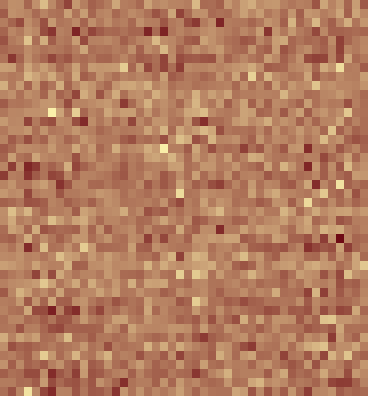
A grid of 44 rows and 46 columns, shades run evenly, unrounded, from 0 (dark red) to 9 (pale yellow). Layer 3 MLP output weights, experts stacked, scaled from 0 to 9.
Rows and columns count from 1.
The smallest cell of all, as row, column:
27, 43
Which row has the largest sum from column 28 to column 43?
24
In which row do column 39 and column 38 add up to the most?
23
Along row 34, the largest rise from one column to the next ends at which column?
25
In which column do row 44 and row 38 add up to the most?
4
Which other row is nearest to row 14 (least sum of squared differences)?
38
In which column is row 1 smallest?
9
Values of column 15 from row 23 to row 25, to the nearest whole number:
5 5 5
